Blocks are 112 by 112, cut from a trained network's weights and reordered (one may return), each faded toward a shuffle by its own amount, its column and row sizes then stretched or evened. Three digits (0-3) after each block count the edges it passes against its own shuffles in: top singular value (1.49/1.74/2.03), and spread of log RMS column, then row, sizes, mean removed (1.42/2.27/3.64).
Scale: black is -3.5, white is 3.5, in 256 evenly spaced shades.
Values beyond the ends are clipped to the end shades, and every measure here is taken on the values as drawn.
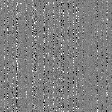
0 3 0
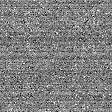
2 0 0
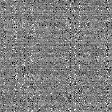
1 2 0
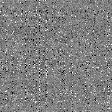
0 2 1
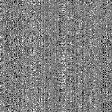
2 2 1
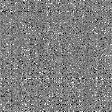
1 1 2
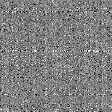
1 0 2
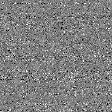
0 1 2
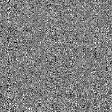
2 2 1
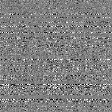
3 1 3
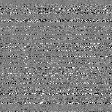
0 1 3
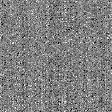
1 1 1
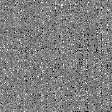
0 2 1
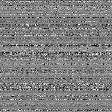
3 0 3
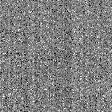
1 0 1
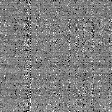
1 2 1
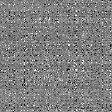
1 2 2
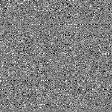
0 0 2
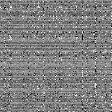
3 2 1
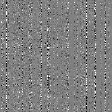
2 3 1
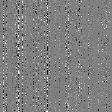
2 3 0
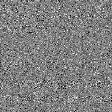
1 0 2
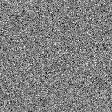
1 0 0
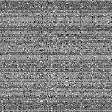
3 1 0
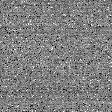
0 0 1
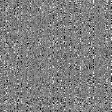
0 3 1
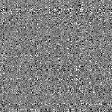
2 2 2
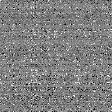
1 1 2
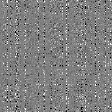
1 3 2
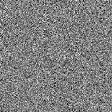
2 1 0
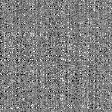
2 1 2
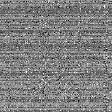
3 1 1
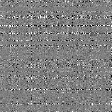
1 2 3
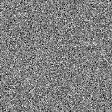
1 1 0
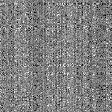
3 1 2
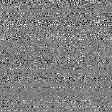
1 1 3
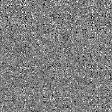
1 2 1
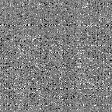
1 0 2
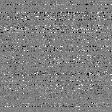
0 1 3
